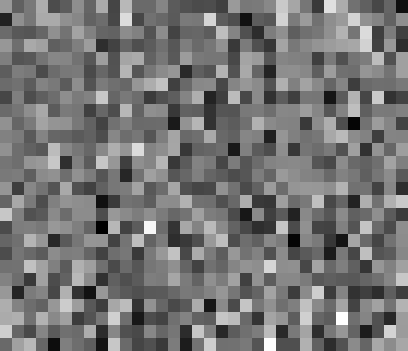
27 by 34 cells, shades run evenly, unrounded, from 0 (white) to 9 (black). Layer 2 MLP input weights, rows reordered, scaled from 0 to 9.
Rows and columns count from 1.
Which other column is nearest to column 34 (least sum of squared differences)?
2
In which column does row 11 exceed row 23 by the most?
23
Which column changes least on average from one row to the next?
26
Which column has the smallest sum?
24
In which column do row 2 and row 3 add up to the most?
21
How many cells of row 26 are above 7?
6
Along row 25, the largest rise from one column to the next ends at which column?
30
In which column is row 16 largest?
9
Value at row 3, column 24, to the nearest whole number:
4
